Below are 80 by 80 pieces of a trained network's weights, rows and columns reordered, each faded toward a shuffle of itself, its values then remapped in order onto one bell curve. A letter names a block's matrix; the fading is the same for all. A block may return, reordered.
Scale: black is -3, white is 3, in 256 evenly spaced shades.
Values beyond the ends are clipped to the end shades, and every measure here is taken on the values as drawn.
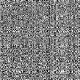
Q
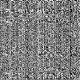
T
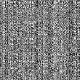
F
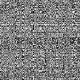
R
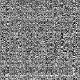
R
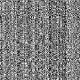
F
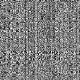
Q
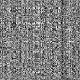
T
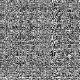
R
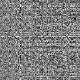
R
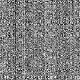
T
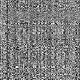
Q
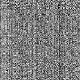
T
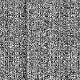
T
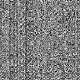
Q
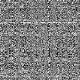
R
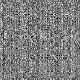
T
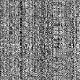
F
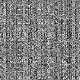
F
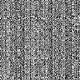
F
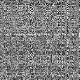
R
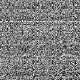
R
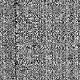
T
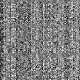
F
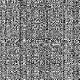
Q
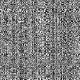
Q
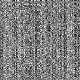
F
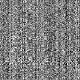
F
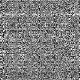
R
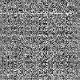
R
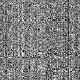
T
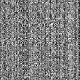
F
